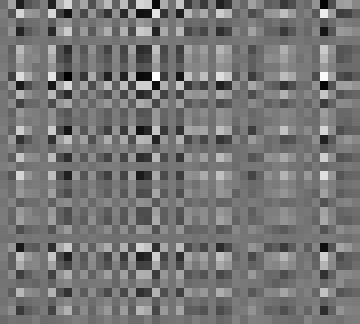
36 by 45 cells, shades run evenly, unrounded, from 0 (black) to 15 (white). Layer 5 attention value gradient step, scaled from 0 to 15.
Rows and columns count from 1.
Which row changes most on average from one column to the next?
9
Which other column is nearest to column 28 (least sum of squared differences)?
7
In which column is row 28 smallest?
41
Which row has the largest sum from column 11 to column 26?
28
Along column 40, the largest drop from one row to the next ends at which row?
2
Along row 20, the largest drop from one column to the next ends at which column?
18
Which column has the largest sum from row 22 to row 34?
20
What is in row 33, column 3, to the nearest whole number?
11
